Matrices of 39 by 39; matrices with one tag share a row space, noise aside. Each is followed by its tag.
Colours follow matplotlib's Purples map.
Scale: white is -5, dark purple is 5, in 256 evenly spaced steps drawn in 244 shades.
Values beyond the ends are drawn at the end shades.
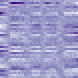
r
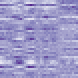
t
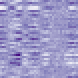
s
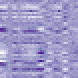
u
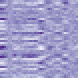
u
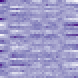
r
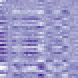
u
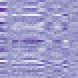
u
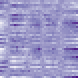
r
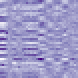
u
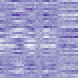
t
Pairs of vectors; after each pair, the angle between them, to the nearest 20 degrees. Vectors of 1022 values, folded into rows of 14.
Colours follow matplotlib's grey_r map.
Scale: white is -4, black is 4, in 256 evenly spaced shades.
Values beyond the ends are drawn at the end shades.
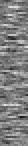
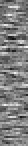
20 degrees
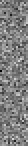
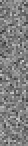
140 degrees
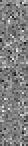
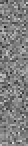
100 degrees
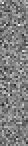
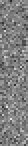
60 degrees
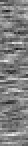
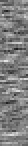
20 degrees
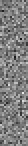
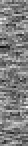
120 degrees
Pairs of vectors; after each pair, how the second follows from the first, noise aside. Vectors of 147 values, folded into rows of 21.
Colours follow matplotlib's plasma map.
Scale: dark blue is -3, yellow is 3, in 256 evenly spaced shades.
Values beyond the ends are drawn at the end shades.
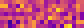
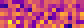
negated.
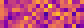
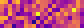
reversed, negated.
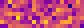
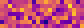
negated.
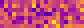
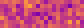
reversed, shrunk.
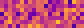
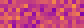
reversed, shrunk.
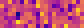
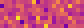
negated, partly zeroed.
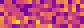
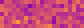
shrunk.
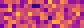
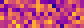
shuffled.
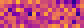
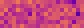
shrunk.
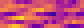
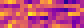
reversed, negated.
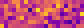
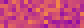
shrunk.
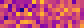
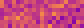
reversed, shrunk.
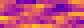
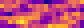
reversed, negated.
